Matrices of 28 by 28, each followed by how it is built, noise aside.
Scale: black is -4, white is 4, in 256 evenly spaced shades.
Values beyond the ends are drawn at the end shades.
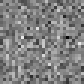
repeating columns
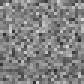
repeating columns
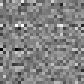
low rank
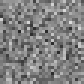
noise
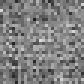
blocks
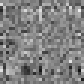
low rank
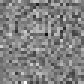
low rank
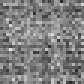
blocks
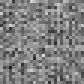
blocks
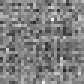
blocks
